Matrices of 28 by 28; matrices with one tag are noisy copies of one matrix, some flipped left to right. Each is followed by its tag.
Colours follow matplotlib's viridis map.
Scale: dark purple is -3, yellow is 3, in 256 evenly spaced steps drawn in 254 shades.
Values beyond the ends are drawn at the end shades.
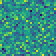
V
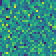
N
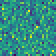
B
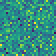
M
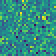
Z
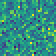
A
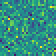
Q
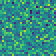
V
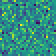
B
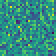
B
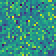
B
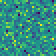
V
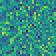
Z
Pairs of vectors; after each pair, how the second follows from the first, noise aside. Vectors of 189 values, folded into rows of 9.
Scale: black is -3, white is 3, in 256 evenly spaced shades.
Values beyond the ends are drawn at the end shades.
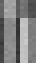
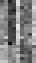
reversed, negated.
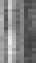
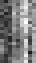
reversed.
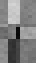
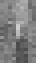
reversed, negated, shrunk.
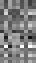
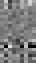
negated, partly zeroed.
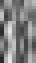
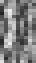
wrapped around.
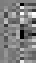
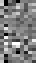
wrapped around.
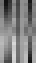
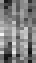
wrapped around.
